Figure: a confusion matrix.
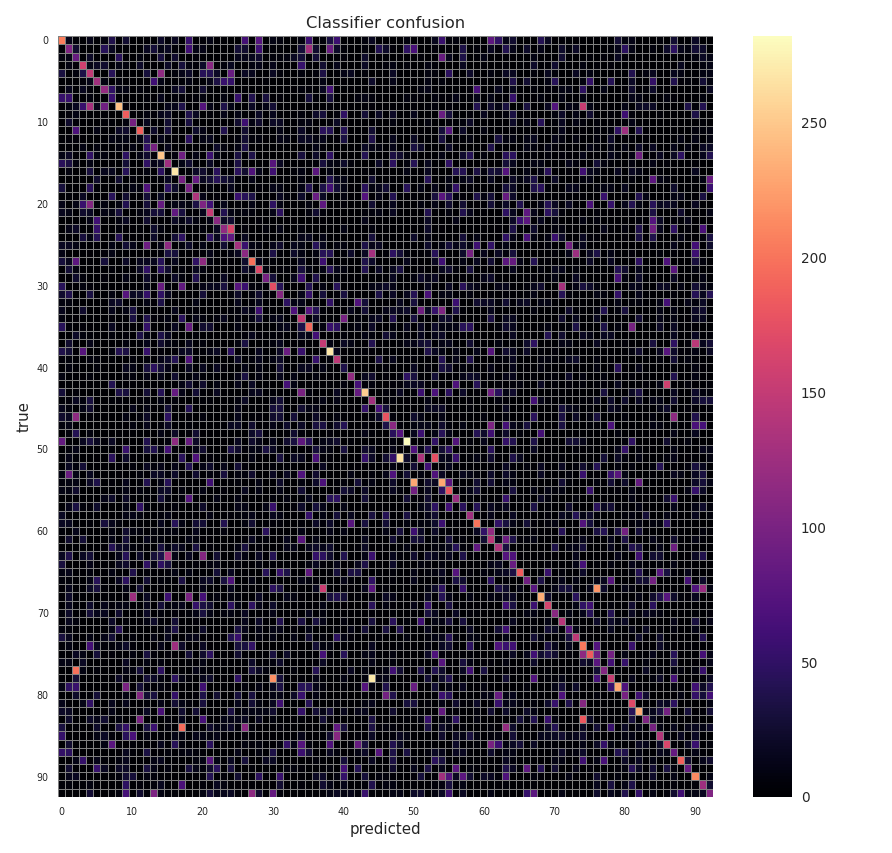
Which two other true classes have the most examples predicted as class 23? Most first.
24, 5
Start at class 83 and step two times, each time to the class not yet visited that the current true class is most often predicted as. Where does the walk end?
16
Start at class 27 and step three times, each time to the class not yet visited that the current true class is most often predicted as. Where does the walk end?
14
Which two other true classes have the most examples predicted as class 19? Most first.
17, 51
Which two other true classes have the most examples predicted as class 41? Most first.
59, 65
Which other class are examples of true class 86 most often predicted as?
61
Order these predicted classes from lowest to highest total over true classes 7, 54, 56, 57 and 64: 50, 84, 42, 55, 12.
84, 42, 12, 55, 50
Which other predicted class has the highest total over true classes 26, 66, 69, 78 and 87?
44
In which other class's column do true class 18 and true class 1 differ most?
35
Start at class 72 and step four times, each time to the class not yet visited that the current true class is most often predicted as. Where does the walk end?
71
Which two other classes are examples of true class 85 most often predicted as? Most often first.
39, 10
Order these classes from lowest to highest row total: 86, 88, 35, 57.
57, 88, 35, 86
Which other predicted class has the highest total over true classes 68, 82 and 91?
86
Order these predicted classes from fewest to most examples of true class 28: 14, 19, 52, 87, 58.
52, 19, 58, 14, 87
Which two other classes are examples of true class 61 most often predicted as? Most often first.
63, 34
